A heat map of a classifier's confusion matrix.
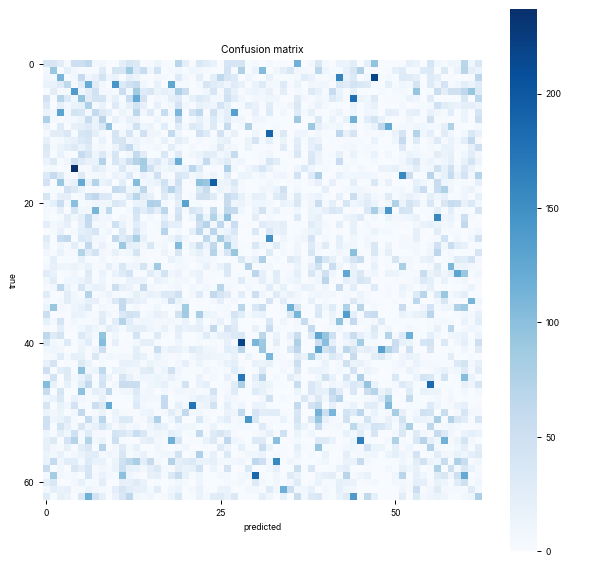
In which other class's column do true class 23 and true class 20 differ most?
4
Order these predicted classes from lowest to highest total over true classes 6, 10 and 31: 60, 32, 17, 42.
17, 60, 42, 32
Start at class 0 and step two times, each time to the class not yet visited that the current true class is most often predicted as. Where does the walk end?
43
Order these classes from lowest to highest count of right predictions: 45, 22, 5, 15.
15, 22, 45, 5
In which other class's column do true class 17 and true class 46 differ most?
24
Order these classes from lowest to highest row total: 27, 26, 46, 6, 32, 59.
32, 6, 27, 26, 59, 46
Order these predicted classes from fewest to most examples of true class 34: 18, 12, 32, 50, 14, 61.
50, 14, 12, 32, 18, 61
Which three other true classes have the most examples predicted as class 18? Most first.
3, 54, 57
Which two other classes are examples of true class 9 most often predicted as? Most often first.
49, 38
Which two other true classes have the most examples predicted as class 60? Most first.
59, 45
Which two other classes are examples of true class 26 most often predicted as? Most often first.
19, 11
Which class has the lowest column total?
37
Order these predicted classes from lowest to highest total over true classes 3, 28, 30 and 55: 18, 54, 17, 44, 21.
21, 17, 54, 44, 18
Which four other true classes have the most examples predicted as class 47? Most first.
2, 0, 21, 36
